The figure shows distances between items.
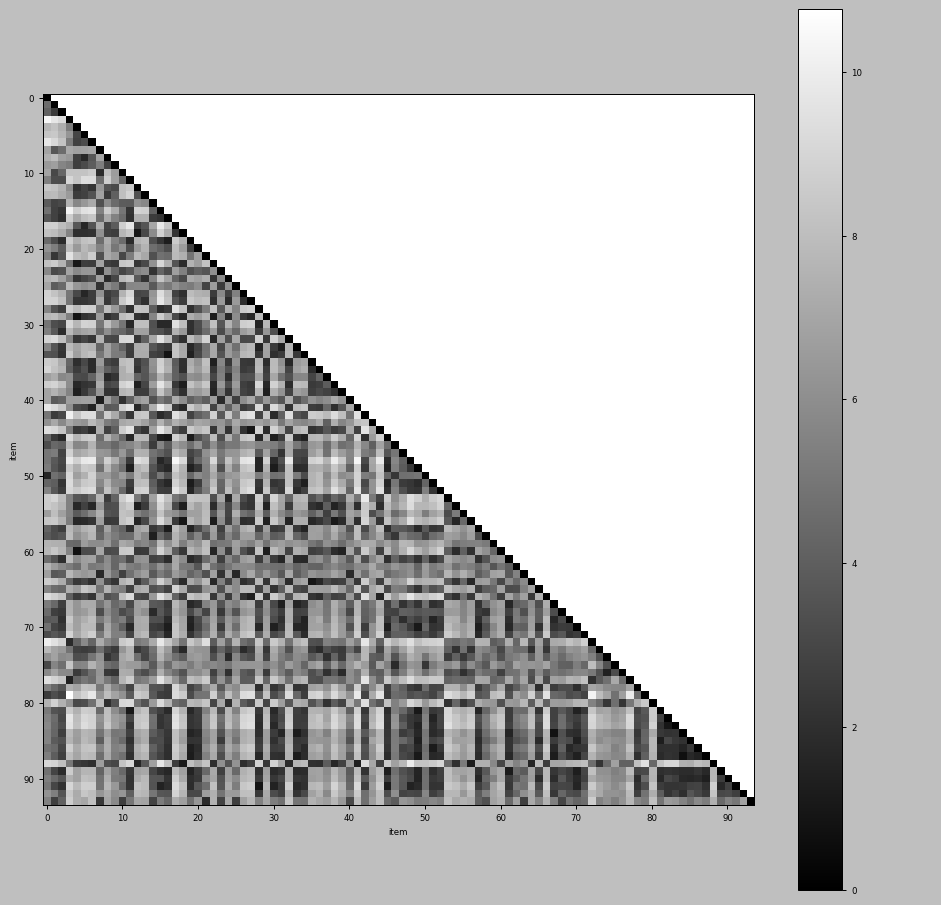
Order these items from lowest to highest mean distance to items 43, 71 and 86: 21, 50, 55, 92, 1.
50, 92, 1, 55, 21
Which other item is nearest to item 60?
4
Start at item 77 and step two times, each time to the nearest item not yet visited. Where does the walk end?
72
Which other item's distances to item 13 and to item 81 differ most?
11
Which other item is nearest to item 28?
91
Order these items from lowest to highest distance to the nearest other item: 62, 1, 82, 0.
82, 0, 1, 62
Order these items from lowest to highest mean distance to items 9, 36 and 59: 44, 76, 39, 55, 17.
39, 76, 44, 55, 17
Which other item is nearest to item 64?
35
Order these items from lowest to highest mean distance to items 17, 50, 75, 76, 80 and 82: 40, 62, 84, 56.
56, 84, 62, 40
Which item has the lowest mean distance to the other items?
61
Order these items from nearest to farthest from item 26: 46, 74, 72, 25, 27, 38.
27, 38, 74, 72, 25, 46
